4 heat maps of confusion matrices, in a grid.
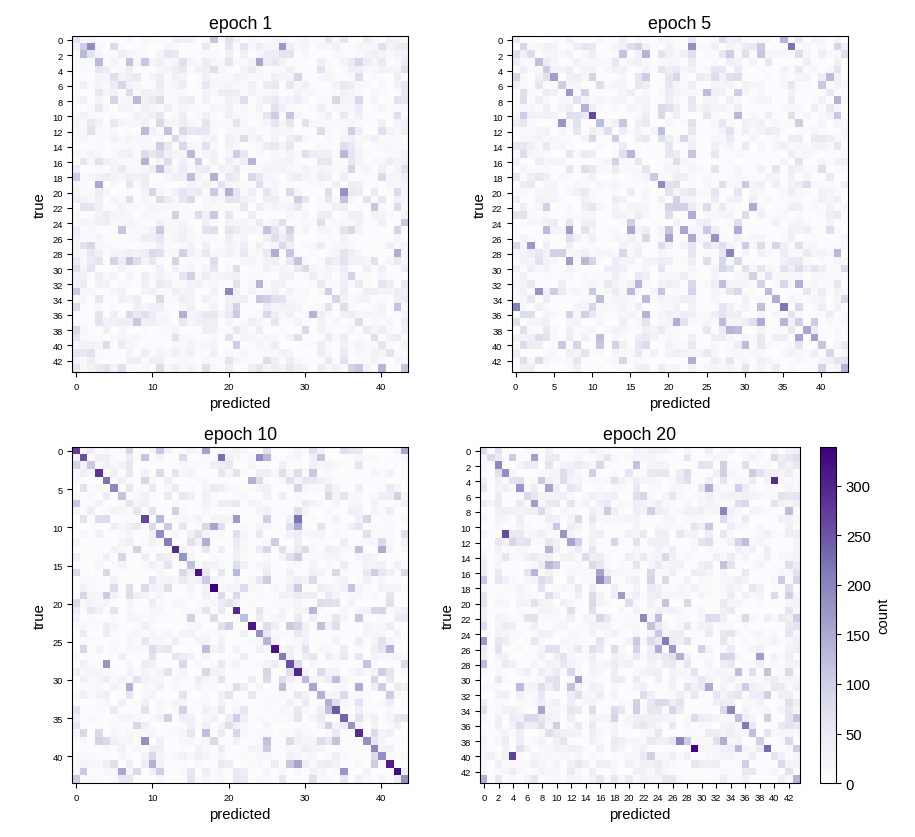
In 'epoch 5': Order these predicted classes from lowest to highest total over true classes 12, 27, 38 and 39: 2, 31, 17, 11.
31, 17, 11, 2
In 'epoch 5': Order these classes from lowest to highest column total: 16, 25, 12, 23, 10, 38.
12, 38, 25, 16, 10, 23
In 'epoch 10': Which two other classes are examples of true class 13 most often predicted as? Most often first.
40, 37
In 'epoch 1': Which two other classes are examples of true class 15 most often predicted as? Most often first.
35, 21
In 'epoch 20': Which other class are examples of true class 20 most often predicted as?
25
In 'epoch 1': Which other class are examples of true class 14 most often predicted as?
11
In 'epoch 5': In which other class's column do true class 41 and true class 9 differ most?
19
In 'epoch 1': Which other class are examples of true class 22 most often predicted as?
39
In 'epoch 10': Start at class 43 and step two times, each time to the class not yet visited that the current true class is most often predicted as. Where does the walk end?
17
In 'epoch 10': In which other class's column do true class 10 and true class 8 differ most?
18
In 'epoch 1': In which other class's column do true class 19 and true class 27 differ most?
3
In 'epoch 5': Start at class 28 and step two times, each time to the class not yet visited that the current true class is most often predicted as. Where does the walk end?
23
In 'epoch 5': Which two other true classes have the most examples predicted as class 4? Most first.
25, 22
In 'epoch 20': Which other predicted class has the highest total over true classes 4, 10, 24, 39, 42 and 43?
29
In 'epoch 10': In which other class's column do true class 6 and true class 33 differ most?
42
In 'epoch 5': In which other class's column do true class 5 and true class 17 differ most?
41
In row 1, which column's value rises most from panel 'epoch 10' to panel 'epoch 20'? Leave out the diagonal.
7
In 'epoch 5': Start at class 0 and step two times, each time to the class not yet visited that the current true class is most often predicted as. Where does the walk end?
32
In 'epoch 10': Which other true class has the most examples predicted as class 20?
23
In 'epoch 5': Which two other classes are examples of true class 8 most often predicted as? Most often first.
42, 1
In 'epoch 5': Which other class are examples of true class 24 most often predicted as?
15
